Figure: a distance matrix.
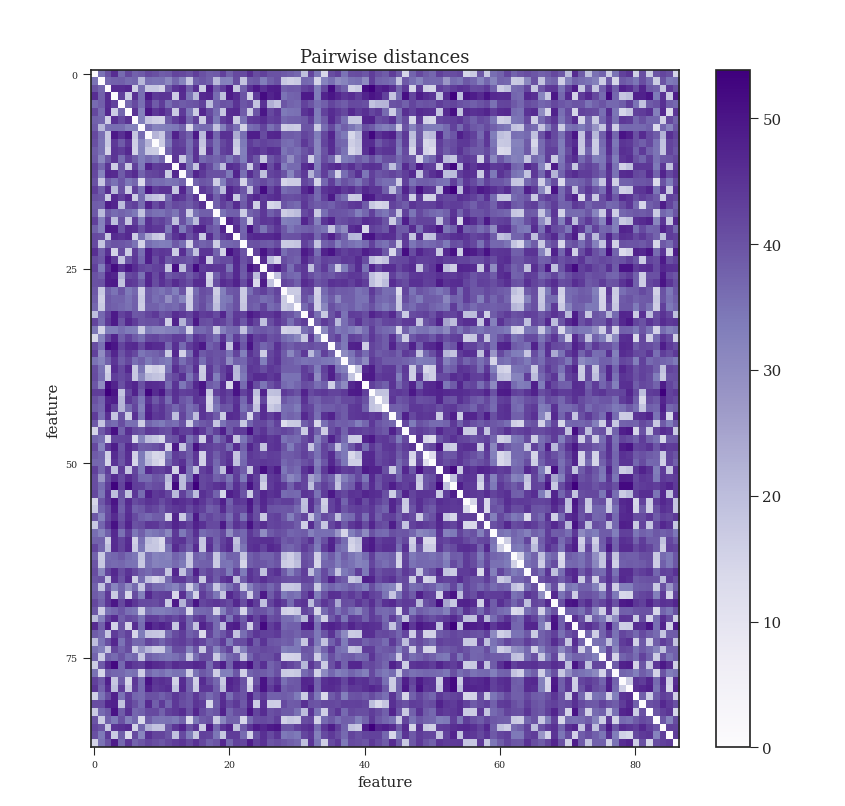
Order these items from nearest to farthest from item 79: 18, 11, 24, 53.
18, 24, 11, 53
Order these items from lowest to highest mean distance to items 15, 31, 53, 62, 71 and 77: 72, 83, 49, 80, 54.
83, 54, 80, 72, 49
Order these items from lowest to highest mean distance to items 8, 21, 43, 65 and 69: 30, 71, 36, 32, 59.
30, 59, 36, 32, 71
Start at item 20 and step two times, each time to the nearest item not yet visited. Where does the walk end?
35
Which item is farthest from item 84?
41
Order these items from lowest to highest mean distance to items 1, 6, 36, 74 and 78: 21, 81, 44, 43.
21, 44, 43, 81
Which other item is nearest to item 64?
57
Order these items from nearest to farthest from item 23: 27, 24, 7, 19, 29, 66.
19, 66, 7, 29, 24, 27
